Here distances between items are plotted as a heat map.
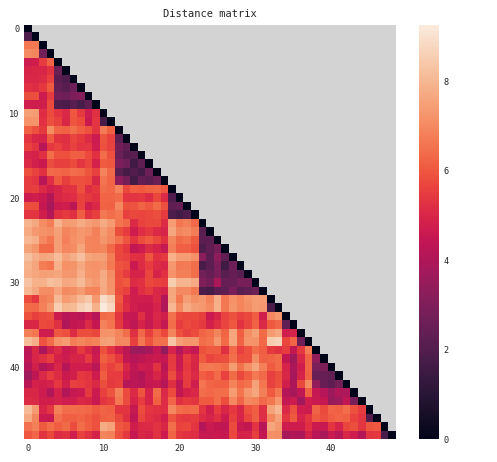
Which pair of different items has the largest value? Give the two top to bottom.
10, 33
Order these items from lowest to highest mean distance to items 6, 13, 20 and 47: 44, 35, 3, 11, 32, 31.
35, 44, 3, 31, 11, 32
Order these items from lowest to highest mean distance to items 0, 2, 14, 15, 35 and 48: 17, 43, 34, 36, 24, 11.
17, 34, 43, 36, 24, 11
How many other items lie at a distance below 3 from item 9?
5
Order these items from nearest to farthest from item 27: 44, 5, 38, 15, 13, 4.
15, 13, 38, 44, 5, 4
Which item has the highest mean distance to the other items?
33
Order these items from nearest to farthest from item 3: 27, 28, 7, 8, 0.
8, 7, 28, 0, 27
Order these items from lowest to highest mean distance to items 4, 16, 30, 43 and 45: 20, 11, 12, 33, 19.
12, 20, 11, 19, 33
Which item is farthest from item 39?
30
